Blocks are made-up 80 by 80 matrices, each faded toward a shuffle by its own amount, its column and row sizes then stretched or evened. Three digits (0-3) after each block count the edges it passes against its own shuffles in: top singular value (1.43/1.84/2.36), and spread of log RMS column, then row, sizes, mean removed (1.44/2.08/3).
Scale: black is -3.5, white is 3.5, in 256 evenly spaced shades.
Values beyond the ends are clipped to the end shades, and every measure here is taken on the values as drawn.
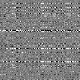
3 1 3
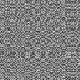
3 0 2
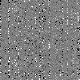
0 3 1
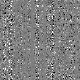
1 3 1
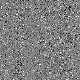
0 1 1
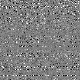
1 1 3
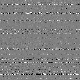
2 0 3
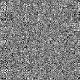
2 2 1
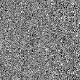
1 2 0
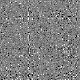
2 2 1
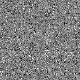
0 2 1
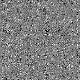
0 2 1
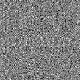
2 1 0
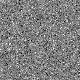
0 0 0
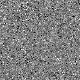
0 1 1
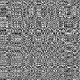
3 1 3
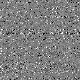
1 0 2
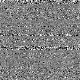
0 0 3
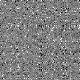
2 1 1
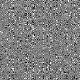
3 2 1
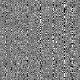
3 3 0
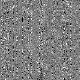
0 3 0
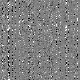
1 3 0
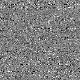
1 0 2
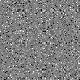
2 0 0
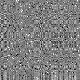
3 0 0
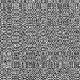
3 0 1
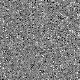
0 1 0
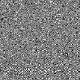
2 0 2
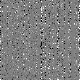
0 3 0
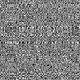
3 0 2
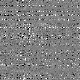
1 2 3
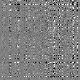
3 3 2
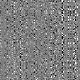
3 3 0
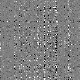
1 3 2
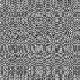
3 0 0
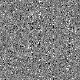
0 2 0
